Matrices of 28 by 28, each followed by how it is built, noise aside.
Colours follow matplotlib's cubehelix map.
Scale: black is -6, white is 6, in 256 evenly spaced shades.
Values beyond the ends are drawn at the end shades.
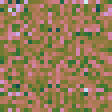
low rank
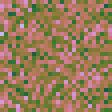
repeating rows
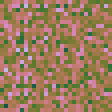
repeating rows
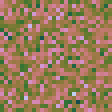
repeating rows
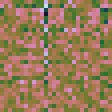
low rank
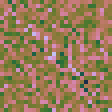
banded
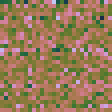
uneven rows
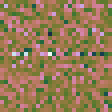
uneven rows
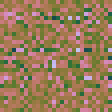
low rank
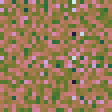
low rank
